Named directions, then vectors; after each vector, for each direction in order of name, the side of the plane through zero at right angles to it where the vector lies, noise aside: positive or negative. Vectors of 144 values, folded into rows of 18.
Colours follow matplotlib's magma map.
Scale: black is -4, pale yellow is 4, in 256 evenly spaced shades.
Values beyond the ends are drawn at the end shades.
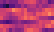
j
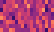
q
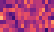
positive, positive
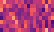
negative, negative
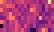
negative, negative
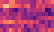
negative, positive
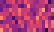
positive, positive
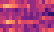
negative, positive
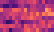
positive, negative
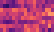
positive, negative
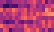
positive, negative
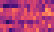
positive, negative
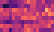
positive, negative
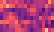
negative, negative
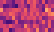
positive, negative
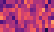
positive, positive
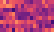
negative, negative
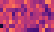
negative, positive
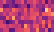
positive, negative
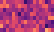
negative, negative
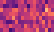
positive, negative
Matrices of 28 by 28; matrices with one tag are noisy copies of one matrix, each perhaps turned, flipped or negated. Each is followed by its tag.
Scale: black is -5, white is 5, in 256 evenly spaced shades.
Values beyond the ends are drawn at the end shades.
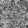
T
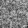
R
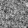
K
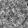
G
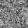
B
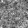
T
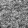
R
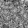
B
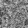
B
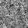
K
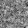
K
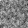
G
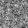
K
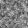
G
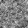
T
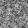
K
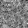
B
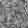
K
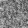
R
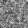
K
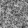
K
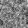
B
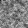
G
